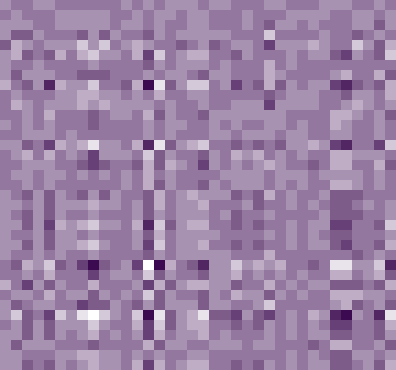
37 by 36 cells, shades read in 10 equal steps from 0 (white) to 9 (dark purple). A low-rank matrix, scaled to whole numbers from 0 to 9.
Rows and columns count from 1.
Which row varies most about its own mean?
32
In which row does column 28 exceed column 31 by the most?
27
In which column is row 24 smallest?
15
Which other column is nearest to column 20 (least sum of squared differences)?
21
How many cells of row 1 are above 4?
20
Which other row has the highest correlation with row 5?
11
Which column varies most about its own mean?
14
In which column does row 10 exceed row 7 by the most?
25
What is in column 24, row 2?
5
